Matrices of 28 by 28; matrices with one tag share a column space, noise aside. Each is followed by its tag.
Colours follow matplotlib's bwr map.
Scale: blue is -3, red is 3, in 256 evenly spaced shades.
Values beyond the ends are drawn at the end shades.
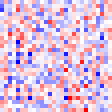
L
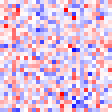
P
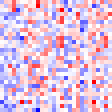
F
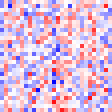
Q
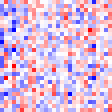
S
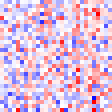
P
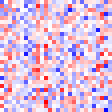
Q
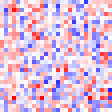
L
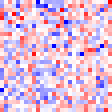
F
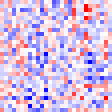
L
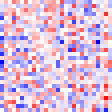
P
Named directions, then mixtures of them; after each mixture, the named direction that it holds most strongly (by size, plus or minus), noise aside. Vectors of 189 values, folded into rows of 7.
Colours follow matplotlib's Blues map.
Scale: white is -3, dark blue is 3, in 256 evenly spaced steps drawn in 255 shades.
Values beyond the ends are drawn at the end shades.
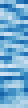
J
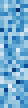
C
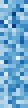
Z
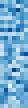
C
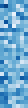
Z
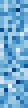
C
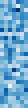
C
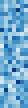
C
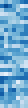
J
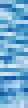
J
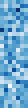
C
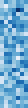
Z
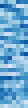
J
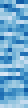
J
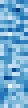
J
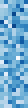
Z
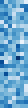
Z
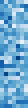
Z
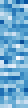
J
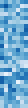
C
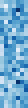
C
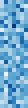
Z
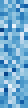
C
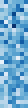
Z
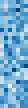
C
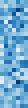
C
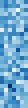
C
